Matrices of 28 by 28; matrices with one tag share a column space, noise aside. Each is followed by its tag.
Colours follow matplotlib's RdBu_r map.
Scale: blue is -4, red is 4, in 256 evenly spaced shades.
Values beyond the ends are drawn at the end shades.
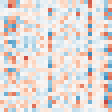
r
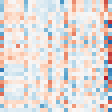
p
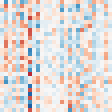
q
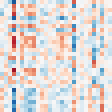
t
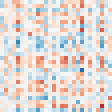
r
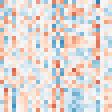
t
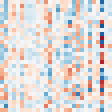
p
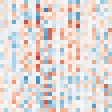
q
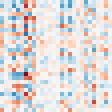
r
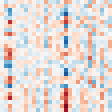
t
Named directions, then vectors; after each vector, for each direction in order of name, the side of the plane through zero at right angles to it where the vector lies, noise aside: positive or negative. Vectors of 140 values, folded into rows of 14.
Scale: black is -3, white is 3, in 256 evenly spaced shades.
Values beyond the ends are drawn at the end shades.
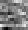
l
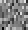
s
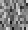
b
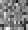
positive, negative, positive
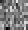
negative, positive, negative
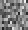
negative, positive, positive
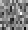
positive, positive, positive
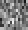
positive, negative, negative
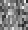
negative, negative, positive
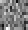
positive, negative, positive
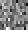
positive, negative, positive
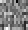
positive, negative, positive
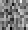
positive, positive, positive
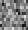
negative, negative, positive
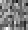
positive, negative, positive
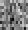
positive, positive, positive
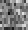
positive, positive, negative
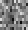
positive, positive, positive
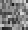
negative, positive, positive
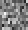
positive, negative, negative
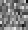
negative, negative, positive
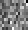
negative, positive, positive
